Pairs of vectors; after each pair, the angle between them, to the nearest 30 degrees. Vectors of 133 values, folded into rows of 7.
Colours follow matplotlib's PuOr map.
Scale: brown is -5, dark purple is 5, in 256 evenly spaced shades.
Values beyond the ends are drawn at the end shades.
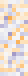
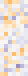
120 degrees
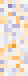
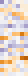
120 degrees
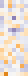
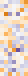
90 degrees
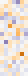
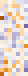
90 degrees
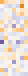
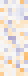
90 degrees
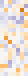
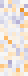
30 degrees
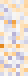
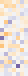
60 degrees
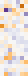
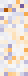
150 degrees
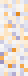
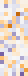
30 degrees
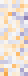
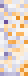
120 degrees
